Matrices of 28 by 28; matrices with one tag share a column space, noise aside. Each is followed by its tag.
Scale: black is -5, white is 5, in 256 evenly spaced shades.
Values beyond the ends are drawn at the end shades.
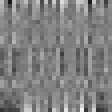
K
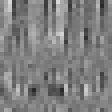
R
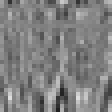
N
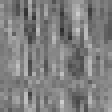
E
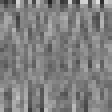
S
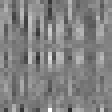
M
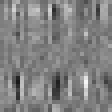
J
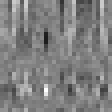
R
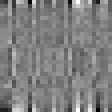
K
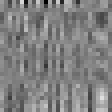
S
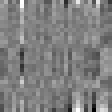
K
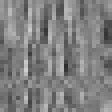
E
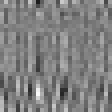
N
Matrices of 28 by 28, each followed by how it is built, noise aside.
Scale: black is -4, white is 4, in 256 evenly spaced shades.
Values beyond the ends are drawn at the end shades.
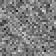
Toeplitz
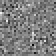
block diagonal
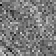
Toeplitz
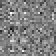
low rank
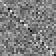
diagonal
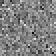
diagonal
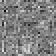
low rank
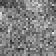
smooth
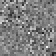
block diagonal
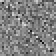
diagonal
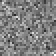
diagonal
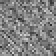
Toeplitz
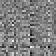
low rank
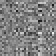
low rank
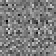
low rank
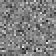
noise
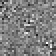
block diagonal
